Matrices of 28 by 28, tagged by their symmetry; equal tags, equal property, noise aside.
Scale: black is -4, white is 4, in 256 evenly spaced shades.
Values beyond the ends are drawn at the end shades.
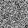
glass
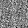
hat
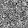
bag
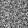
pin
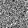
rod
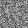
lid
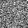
lid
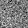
bag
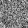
bag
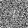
hat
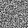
glass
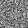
pin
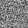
rod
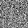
lid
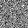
rod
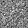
glass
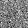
lid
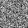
lid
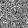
lid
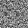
pin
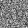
hat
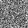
glass
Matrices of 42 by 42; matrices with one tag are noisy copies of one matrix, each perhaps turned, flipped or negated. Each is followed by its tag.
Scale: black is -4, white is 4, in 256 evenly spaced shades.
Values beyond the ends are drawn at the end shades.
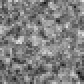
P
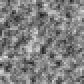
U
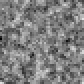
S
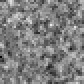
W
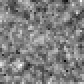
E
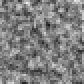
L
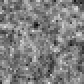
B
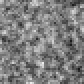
P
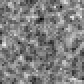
P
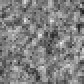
U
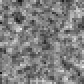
E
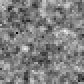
B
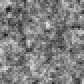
B
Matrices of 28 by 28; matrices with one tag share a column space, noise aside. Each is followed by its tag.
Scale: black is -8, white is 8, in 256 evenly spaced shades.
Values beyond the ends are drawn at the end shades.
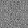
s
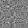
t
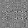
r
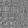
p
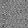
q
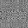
r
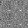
s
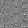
q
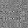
r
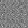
q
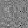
p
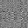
r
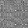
s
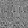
p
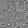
s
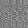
r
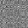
t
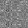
s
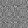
t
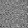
q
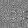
r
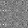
s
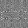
r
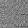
q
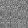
t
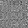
s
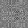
r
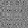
s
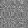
t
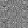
t
